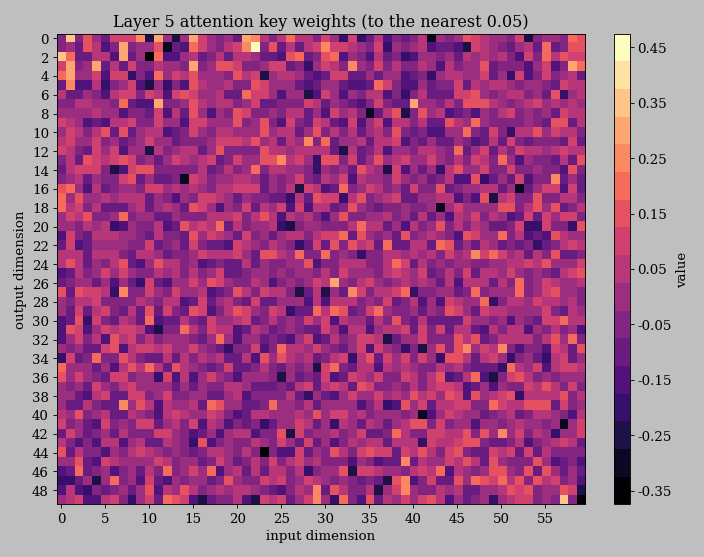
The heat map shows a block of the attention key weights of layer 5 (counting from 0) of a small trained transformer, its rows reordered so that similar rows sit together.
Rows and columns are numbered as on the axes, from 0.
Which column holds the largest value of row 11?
28
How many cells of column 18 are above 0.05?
9
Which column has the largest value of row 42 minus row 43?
50
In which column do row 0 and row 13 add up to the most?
1
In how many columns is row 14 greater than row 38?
25
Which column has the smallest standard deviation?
19
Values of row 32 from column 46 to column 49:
0.05 0.15 -0.1 -0.05
